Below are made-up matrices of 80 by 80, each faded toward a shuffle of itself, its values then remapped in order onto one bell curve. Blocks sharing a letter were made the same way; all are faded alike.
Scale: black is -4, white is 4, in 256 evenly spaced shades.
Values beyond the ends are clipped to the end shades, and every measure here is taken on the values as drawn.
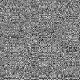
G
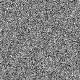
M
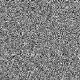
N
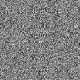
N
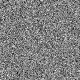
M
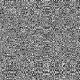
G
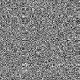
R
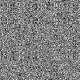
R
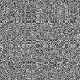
G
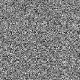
N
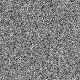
M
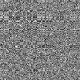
G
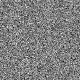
M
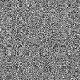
R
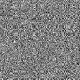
G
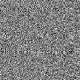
R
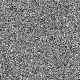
M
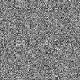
R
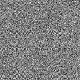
R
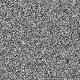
M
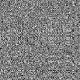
R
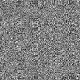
R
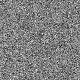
M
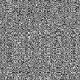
G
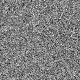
M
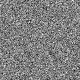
M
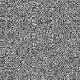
G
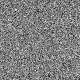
M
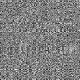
G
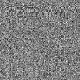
N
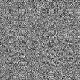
R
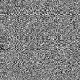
G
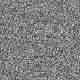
N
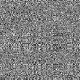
G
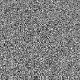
N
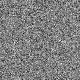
M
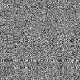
G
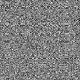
N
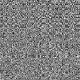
G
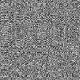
G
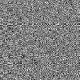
G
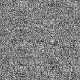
R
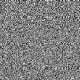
N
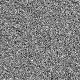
M
